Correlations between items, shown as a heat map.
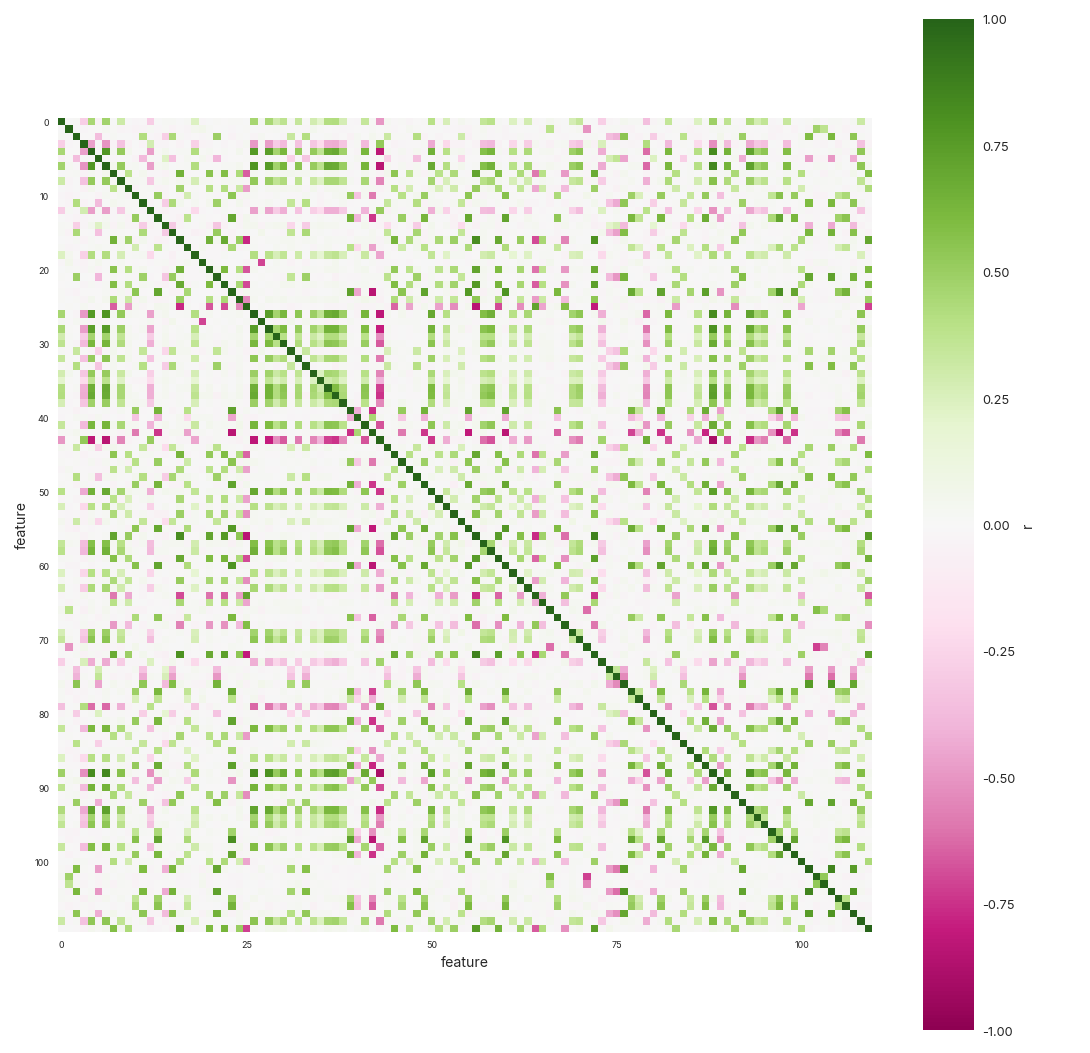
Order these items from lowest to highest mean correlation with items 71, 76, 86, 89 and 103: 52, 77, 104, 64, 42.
77, 64, 52, 42, 104
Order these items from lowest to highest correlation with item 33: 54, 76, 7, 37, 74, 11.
74, 37, 7, 54, 11, 76
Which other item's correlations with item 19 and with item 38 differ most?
27
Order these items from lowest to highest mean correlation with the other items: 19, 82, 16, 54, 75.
75, 19, 54, 16, 82
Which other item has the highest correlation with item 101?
104
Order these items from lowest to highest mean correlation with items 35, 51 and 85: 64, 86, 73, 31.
64, 73, 31, 86
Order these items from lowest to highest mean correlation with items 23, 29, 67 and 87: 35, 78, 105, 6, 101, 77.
101, 35, 6, 78, 105, 77
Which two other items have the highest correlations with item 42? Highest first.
89, 40
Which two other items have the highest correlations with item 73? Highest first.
43, 79
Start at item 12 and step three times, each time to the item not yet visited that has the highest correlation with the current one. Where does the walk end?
3
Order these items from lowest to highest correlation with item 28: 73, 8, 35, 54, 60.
73, 60, 54, 35, 8
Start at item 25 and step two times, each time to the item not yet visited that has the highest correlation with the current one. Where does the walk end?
68
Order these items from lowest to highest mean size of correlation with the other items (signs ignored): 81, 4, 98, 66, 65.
66, 65, 81, 98, 4
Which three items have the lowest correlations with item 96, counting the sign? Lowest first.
42, 89, 40
